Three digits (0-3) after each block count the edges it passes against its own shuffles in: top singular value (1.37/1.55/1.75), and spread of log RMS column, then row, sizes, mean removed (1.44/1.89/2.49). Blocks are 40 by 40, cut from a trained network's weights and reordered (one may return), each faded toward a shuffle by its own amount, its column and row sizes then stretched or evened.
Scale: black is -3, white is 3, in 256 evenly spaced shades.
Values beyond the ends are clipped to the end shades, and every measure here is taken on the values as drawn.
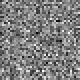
1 0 0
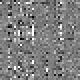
1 3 2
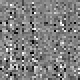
0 3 2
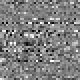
2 0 3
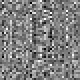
3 3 0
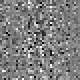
0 3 1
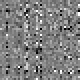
0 3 2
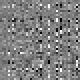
3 3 2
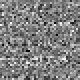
0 0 2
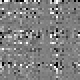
1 3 3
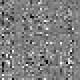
0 3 2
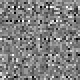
0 0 2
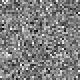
0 0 1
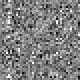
0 2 0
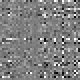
2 3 3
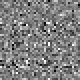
0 1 2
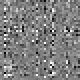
2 3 2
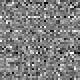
2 1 3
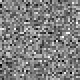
1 0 0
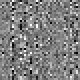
2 3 0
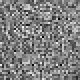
2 0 1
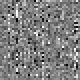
0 3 0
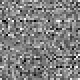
2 0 2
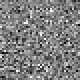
0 0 2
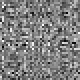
2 2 1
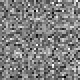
1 1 1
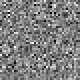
2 1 1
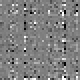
1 3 2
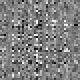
3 3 2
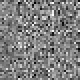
3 2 1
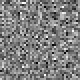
2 2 0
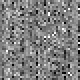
1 3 0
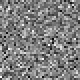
1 0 0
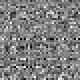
3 0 3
